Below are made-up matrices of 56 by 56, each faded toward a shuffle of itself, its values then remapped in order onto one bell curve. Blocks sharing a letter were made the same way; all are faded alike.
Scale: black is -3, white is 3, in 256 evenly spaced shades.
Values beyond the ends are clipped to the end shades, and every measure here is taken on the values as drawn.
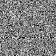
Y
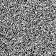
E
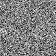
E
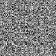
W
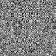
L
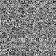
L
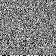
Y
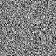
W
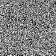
Y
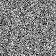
E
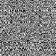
L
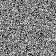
E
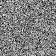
E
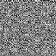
L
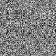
W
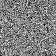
E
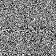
Y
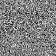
Y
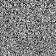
Y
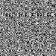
L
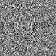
W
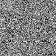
Y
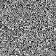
Y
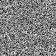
E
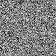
E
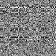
L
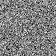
E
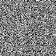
Y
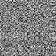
W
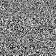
Y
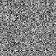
L
